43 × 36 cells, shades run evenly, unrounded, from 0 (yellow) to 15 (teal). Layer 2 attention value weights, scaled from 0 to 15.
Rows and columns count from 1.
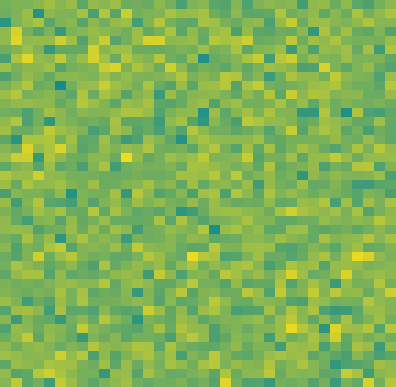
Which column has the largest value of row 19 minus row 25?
35
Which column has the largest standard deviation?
6
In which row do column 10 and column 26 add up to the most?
42
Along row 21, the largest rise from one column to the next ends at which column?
24
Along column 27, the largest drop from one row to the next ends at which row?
7
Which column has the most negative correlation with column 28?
30
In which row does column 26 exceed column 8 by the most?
11
